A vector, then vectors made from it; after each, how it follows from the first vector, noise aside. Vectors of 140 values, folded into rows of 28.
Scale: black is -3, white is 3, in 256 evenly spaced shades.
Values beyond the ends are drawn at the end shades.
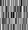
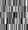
reversed.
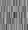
reversed, shrunk.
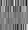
reversed, negated, partly zeroed.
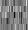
reversed, partly zeroed.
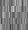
wrapped around, negated, shrunk.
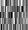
sign-scrambled.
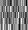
wrapped around, negated.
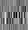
reversed, partly zeroed.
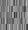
reversed, shrunk.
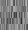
reversed, shrunk.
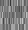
wrapped around, negated, shrunk.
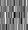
reversed, partly zeroed.
